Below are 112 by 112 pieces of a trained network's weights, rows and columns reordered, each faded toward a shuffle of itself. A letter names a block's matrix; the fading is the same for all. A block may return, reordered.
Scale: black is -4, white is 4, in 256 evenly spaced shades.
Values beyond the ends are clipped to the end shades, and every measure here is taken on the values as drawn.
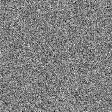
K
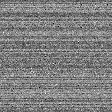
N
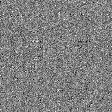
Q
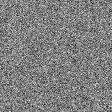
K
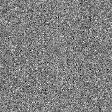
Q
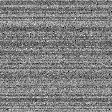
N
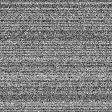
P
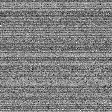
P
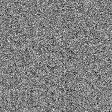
K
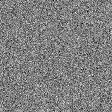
K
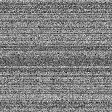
P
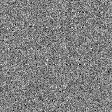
Q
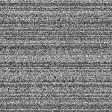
P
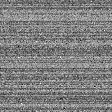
P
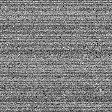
N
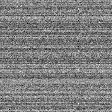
P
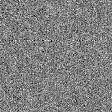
Q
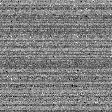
N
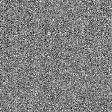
Q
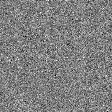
Q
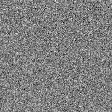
K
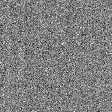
Q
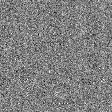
Q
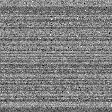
N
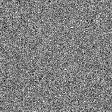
Q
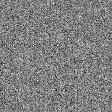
Q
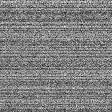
P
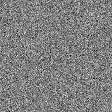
K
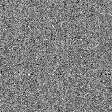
Q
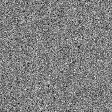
Q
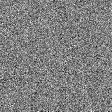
K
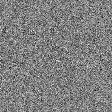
K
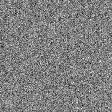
K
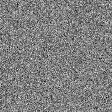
K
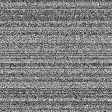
P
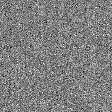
Q
